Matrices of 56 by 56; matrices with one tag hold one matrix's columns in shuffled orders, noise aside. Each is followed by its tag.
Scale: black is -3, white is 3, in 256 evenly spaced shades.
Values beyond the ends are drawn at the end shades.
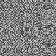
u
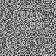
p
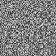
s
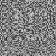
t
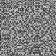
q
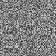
u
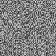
s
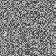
s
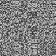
s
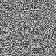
u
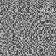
q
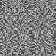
q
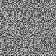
p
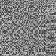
q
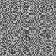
q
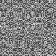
p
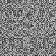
p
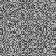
u
